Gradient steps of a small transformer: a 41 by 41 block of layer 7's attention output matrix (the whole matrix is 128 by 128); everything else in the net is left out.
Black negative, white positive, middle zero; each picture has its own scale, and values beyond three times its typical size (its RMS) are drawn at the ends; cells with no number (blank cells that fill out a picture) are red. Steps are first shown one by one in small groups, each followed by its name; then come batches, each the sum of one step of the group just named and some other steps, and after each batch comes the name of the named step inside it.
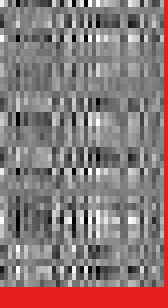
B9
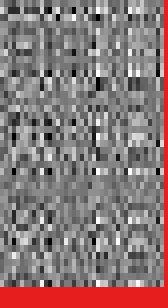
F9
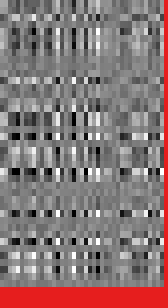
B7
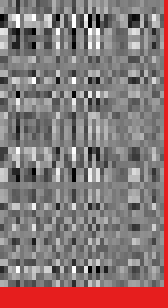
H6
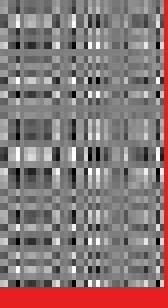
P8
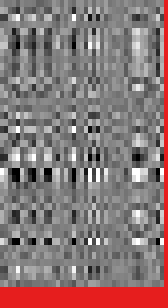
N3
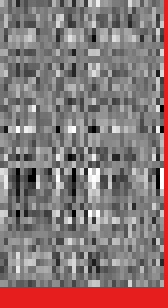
B9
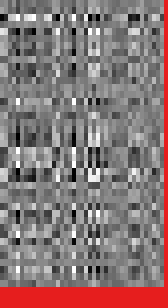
H6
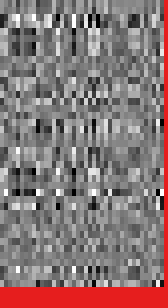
H6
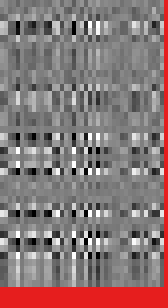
B7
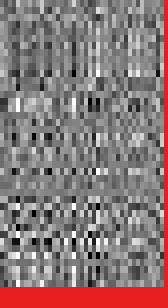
F9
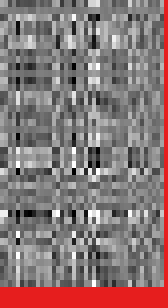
B9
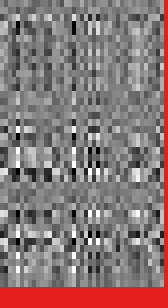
N3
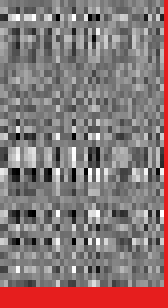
N3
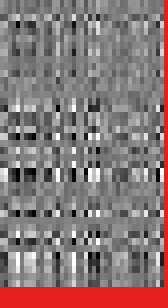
B7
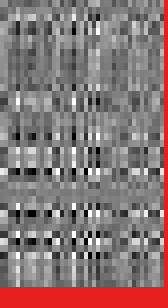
B7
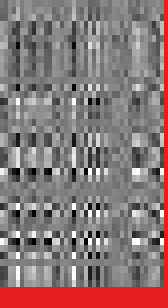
N3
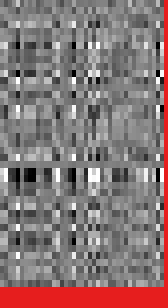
P8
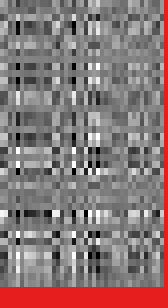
B9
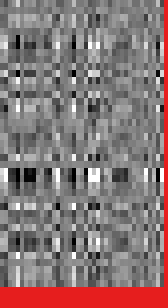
P8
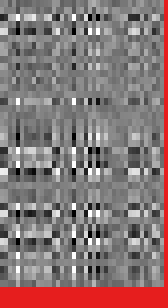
H6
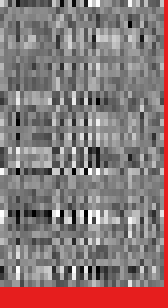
B9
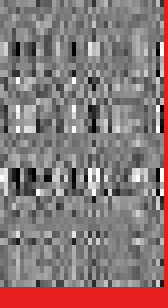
N3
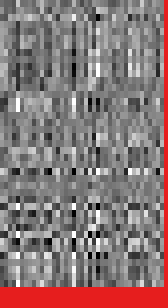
F9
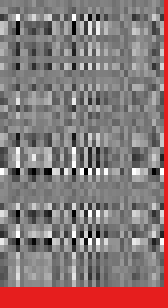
N3
